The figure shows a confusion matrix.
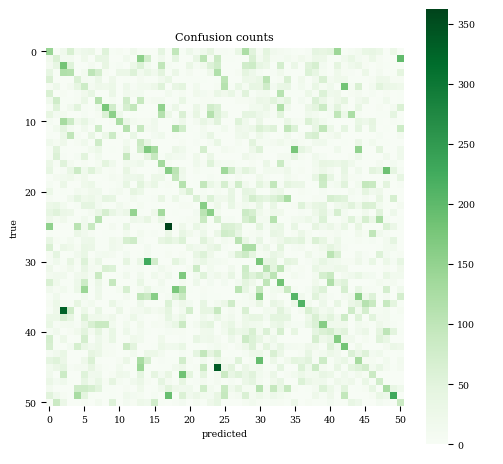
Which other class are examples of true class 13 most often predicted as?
7
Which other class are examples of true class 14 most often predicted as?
35
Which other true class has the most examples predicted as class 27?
34
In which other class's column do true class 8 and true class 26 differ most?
16
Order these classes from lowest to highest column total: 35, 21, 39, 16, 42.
21, 35, 16, 42, 39
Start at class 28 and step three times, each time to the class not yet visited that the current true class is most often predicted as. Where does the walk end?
48
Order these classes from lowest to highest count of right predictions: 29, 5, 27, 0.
29, 5, 27, 0
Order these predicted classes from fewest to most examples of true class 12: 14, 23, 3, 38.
14, 23, 38, 3
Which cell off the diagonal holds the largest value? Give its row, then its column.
25, 17
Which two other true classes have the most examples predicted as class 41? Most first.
0, 9
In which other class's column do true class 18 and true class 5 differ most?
42
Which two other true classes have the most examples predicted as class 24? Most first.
45, 3
